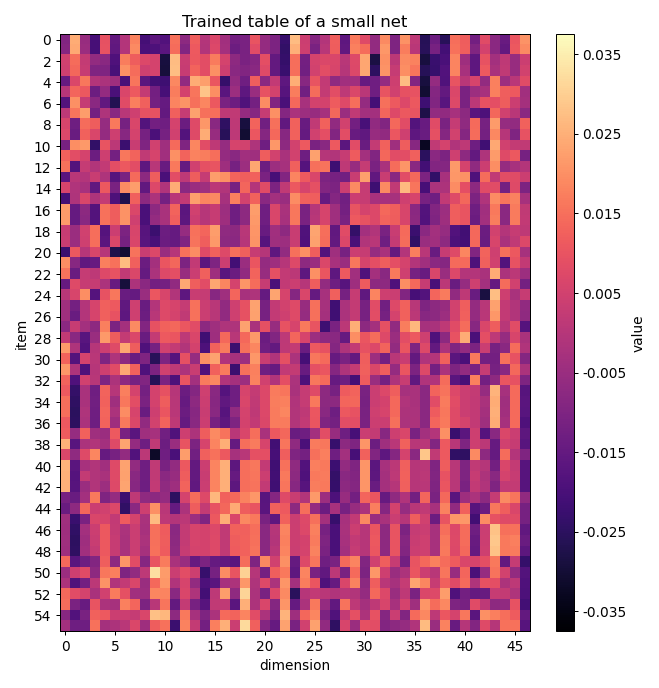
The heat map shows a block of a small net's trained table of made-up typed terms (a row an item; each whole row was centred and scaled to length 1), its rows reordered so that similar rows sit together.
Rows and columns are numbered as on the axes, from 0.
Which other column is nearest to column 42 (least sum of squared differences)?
35
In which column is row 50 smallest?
14
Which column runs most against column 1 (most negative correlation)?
22
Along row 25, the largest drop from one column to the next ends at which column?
20
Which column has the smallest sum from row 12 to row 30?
8
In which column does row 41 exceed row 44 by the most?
6
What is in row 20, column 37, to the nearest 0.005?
-0.015
